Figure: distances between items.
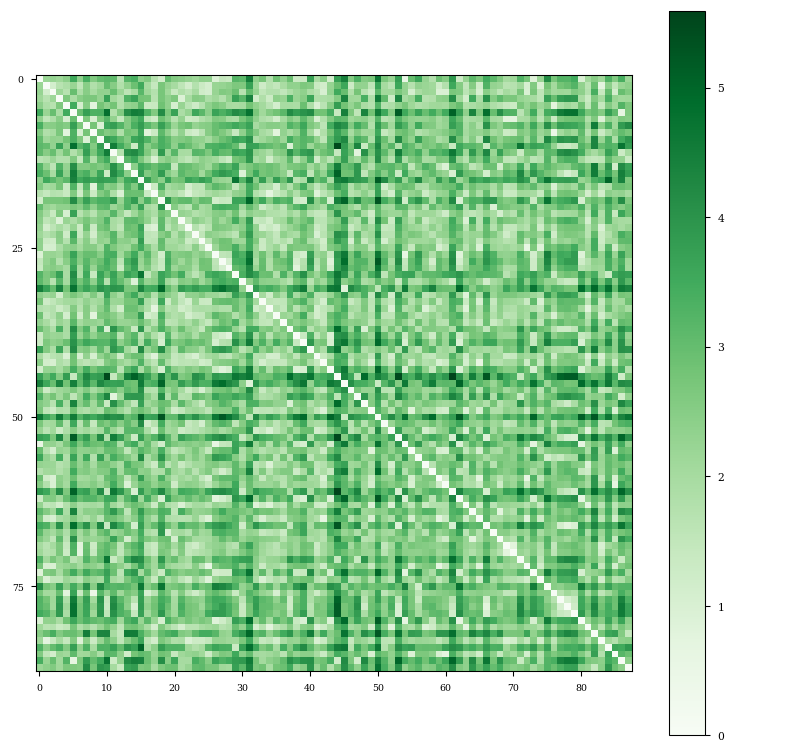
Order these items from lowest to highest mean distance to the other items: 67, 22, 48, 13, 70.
22, 70, 67, 48, 13
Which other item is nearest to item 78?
66
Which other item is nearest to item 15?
38
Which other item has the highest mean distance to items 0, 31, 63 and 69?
44
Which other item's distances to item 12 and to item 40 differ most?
82
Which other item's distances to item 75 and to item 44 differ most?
56
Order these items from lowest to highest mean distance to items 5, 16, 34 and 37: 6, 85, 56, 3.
6, 3, 56, 85
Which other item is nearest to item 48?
37
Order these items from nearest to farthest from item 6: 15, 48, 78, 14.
48, 78, 14, 15
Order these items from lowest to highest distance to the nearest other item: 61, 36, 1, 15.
1, 61, 36, 15
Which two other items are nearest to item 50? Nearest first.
45, 31
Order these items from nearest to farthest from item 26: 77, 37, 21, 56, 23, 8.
23, 21, 8, 37, 77, 56
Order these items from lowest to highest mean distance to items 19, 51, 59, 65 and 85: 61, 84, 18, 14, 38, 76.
76, 14, 38, 84, 61, 18
